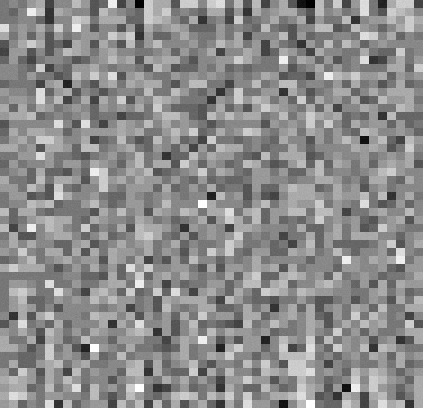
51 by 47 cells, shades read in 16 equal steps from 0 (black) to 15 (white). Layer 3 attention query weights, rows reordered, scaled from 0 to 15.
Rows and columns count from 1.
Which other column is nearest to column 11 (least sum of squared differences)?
15
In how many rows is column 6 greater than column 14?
28
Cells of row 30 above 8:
19
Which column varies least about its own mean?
47
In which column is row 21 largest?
21
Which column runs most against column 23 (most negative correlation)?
46
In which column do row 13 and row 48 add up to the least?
24
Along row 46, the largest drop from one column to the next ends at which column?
17
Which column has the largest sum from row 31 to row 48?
35
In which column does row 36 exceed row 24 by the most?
6
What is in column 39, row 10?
10
